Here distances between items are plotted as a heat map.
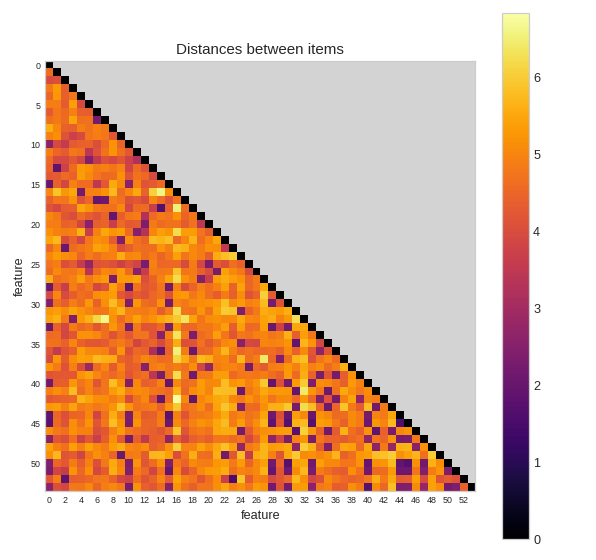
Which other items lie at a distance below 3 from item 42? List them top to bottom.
14, 18, 34, 36, 39
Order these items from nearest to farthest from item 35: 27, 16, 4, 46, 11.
46, 11, 4, 27, 16
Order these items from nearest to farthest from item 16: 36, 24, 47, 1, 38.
47, 38, 24, 1, 36
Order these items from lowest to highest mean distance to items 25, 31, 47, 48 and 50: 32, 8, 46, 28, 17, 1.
46, 28, 17, 1, 8, 32
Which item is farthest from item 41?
32
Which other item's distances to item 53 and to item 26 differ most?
40
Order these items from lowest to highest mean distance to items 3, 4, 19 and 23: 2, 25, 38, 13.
2, 25, 38, 13
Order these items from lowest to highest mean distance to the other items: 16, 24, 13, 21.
13, 24, 21, 16
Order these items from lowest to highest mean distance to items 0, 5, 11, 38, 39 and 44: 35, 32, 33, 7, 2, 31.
33, 2, 35, 7, 31, 32
